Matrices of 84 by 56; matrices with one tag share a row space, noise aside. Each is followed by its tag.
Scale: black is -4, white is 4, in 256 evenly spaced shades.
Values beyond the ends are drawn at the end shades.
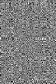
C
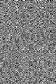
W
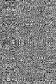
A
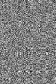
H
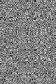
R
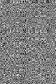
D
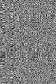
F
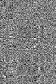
R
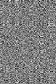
W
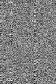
R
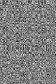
D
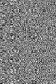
F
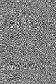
F
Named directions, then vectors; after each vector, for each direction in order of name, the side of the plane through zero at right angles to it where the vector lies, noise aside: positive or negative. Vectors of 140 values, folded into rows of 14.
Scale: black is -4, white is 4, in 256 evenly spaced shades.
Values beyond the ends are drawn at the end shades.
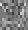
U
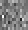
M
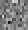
positive, negative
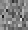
negative, positive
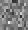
negative, positive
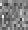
positive, positive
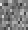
positive, positive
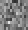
negative, positive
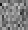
negative, negative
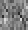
negative, positive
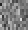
negative, negative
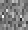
positive, negative
